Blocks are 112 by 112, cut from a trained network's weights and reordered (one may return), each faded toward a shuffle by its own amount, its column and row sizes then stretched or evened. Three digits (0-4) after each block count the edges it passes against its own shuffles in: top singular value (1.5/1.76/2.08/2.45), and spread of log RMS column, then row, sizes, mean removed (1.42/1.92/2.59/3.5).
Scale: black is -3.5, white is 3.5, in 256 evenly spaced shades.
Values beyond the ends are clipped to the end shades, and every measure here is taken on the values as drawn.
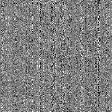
2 4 1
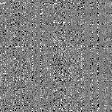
0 4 3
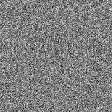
2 0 0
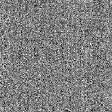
1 2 1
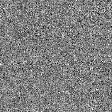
0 1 2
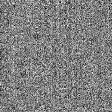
1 1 1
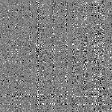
1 4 3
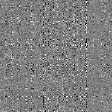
2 4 3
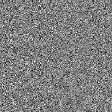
2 2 1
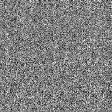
1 0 2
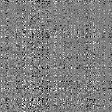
2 4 4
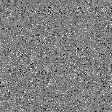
0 1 2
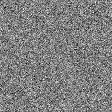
0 0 0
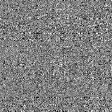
1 1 3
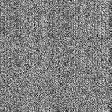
3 1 0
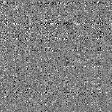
0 3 3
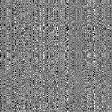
4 4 2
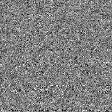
1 1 2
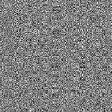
3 3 1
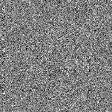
0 2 1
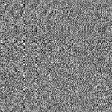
4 2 2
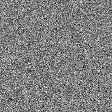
1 1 1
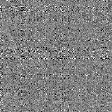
1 3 3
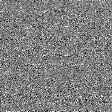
0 0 3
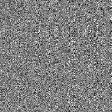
3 3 1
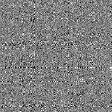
2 3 3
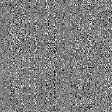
1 4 2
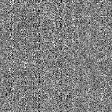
2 3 1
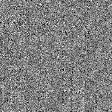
0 2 1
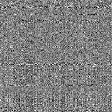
3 0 3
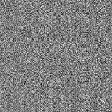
4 2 1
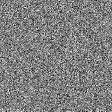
1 0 2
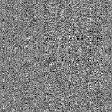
3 3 1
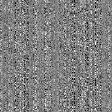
3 4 1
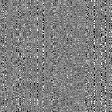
4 4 0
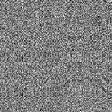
4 2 1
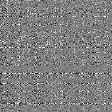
2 3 4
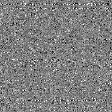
1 2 3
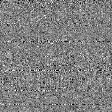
1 0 3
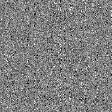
0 3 0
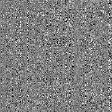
0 4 2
